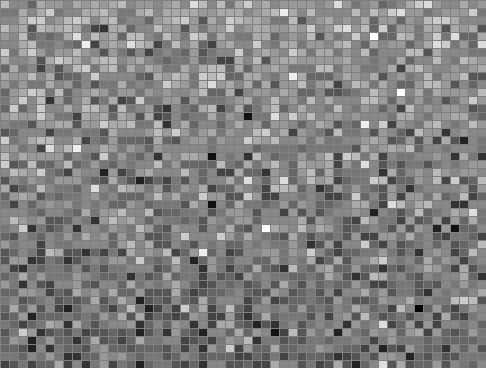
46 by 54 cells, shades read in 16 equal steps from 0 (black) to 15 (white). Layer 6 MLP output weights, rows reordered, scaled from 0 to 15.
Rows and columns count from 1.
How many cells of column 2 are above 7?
24
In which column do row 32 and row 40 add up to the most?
23
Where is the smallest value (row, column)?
39, 47
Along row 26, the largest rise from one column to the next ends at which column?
44
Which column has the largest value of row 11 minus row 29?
49
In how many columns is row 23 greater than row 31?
26
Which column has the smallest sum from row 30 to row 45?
8
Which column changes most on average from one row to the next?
43
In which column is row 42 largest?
3
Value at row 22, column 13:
9
